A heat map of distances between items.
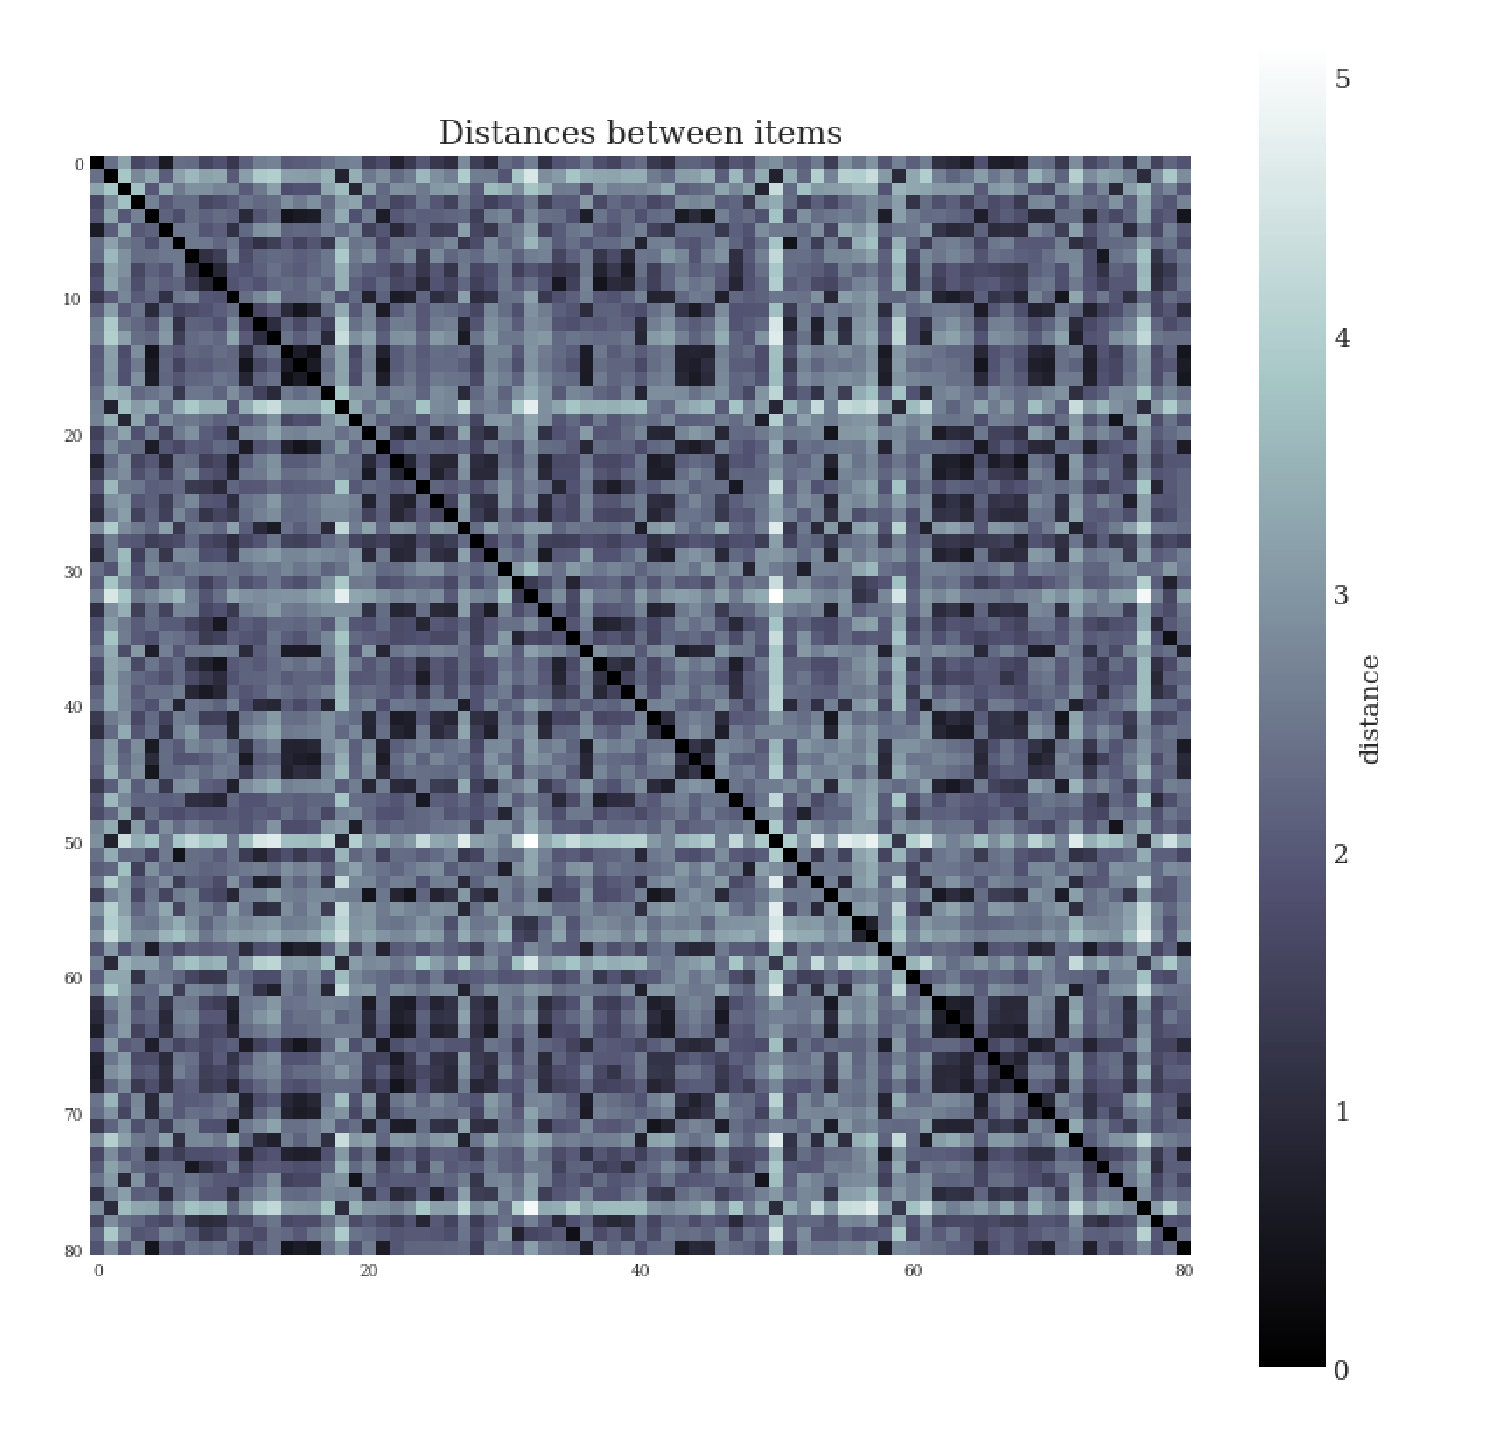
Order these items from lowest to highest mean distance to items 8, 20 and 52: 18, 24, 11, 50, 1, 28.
28, 24, 11, 1, 18, 50
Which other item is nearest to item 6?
51
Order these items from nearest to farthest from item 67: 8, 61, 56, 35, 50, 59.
8, 35, 56, 61, 59, 50
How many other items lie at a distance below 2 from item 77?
4
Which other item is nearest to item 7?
74
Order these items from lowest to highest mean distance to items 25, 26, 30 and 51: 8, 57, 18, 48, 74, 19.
48, 8, 74, 19, 18, 57
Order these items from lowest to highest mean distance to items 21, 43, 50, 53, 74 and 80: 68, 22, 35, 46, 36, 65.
65, 36, 68, 22, 35, 46
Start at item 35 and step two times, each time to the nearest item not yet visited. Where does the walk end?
31
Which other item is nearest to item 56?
57
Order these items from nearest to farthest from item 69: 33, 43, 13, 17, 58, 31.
58, 43, 31, 13, 17, 33
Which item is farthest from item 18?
32
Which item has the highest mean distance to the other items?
50
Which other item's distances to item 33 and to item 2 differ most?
29
